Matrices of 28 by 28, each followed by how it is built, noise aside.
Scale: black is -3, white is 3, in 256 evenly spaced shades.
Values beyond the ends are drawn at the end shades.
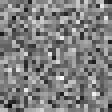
noise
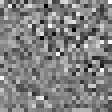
upper triangular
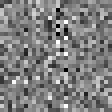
uneven columns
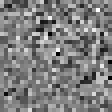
upper triangular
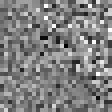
upper triangular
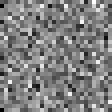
repeating rows
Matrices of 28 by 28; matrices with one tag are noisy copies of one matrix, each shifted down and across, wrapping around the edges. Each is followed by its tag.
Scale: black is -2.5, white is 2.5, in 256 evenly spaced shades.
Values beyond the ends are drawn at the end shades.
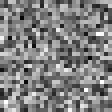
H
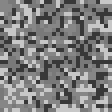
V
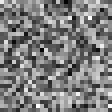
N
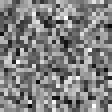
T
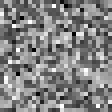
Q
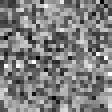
Q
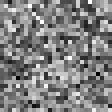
Q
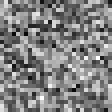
Q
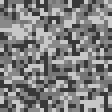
Q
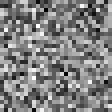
N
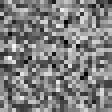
H
